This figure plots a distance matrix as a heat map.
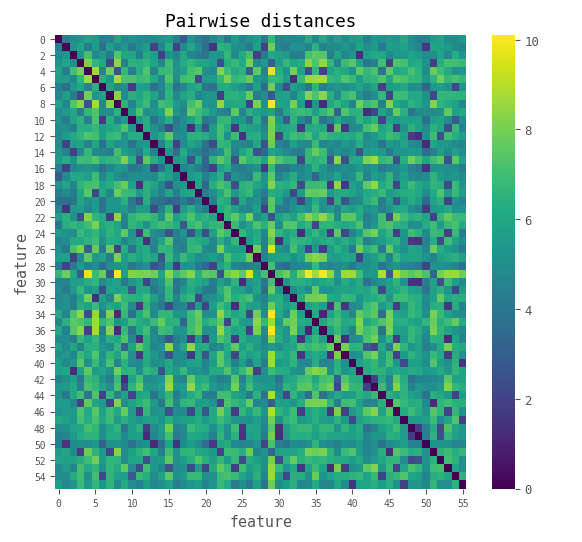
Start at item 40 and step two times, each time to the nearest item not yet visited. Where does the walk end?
47
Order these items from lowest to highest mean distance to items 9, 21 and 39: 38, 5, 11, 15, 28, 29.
28, 11, 38, 15, 5, 29
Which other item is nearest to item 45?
51
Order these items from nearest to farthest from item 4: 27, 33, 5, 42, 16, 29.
16, 33, 42, 27, 5, 29
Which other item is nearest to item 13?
50
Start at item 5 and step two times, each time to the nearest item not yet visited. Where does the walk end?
19
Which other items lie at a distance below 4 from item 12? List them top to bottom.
25, 30, 48, 49, 52
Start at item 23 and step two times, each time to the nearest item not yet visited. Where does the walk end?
17
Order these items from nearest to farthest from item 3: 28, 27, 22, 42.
22, 42, 27, 28
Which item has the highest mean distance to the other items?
29
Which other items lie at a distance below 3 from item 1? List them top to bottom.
13, 16, 21, 28, 50
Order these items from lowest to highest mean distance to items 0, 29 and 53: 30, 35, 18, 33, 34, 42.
33, 18, 42, 30, 35, 34
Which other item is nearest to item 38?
43
